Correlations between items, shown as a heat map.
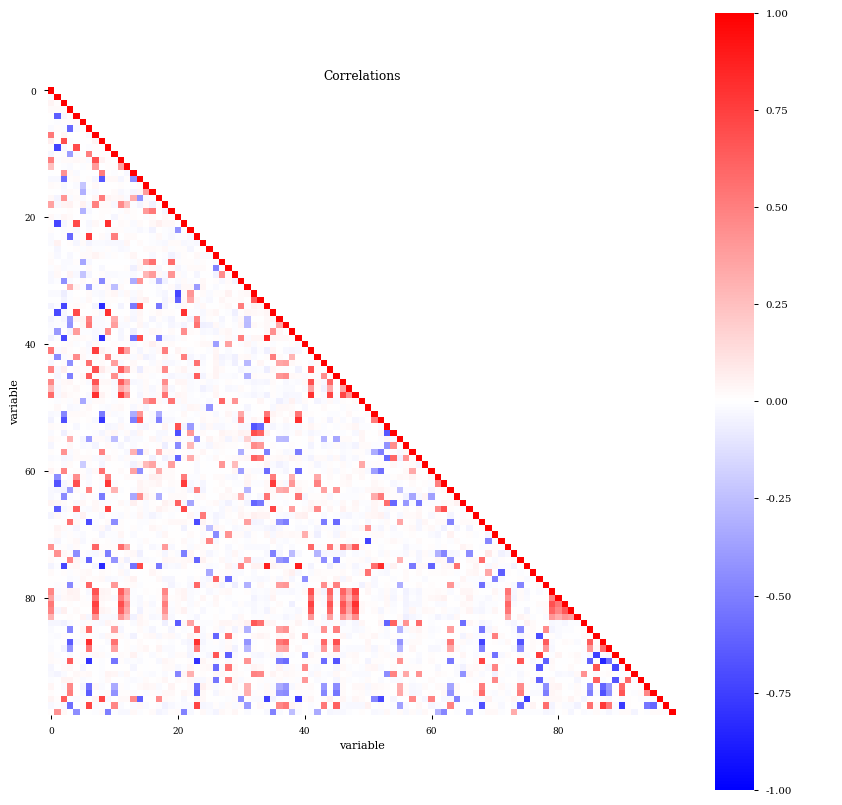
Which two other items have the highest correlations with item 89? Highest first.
77, 26
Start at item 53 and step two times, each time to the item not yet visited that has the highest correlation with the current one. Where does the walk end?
65
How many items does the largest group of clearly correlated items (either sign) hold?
21
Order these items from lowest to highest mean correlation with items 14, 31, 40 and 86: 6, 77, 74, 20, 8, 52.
77, 8, 6, 20, 74, 52
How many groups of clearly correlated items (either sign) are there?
9
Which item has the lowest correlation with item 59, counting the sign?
5
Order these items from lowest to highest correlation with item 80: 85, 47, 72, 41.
85, 47, 72, 41
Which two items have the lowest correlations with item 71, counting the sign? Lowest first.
50, 76
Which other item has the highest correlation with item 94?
90
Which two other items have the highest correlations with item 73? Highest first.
1, 98
